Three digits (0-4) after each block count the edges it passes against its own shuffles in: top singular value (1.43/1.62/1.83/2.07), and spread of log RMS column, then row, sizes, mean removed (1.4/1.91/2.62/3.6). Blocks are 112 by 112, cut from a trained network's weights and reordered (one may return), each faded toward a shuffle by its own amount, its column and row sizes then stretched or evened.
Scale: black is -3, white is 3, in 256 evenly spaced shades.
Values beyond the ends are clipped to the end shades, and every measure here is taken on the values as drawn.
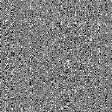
0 4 1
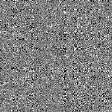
3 3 3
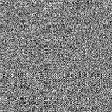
4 0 2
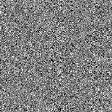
2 2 1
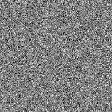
3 1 1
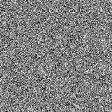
4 0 1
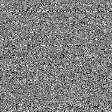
0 0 3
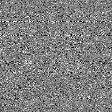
2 1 3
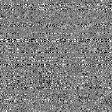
4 2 4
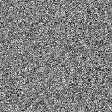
1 1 1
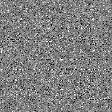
1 2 2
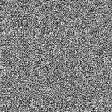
4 0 0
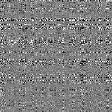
4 3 4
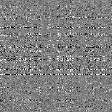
4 3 4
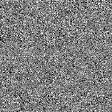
0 1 2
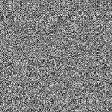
4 1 1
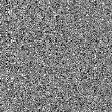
0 2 0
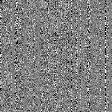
3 4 0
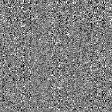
3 3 2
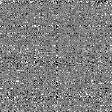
0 3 4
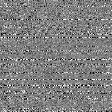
4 1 4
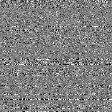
1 1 4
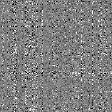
0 4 3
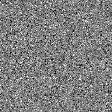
0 2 1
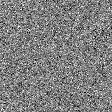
0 0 0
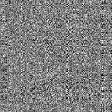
4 3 1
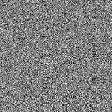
3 1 1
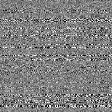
4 1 4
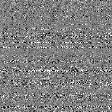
0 2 4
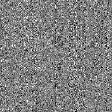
2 3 1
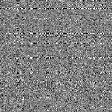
4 2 3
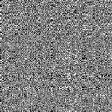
4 2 3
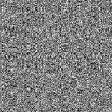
4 2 0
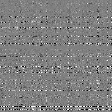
4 2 4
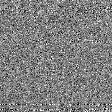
2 1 2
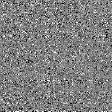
0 2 3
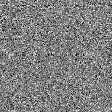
2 0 1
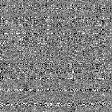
2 2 4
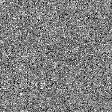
0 0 2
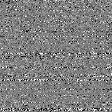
1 1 4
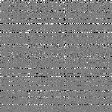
3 2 4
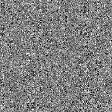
3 2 1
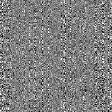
4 4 0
